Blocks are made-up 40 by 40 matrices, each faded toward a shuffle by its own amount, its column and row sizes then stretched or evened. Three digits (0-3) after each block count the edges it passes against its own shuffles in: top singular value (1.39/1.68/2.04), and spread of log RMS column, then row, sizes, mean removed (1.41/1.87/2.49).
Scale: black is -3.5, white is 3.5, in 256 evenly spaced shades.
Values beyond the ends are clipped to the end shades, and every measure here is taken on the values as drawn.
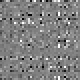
1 2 3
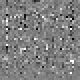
0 2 2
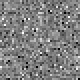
1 0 0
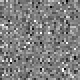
2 1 1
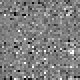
0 1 2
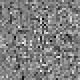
1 1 0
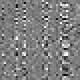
3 3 1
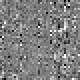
0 3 0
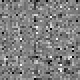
0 2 2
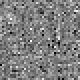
0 1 0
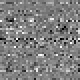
2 0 3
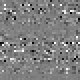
0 0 3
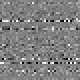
2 0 3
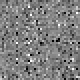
0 2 1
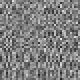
3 2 1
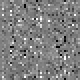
0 2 1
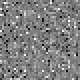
0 1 0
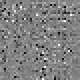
0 2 1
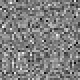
2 0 0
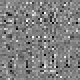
2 2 2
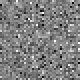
1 2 0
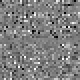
1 0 3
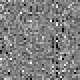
1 2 0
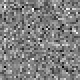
0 1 0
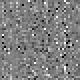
1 2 0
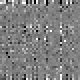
3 2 2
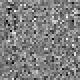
0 2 0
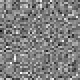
3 0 1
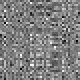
3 2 0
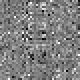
2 2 0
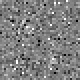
0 1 0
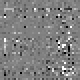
0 2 3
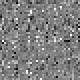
2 2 0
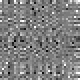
3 1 1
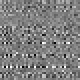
3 1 3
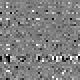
2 1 3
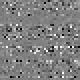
2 1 3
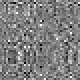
3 2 0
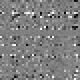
1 2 3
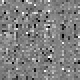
1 2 1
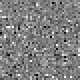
0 0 1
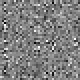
2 2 0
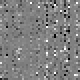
0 3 0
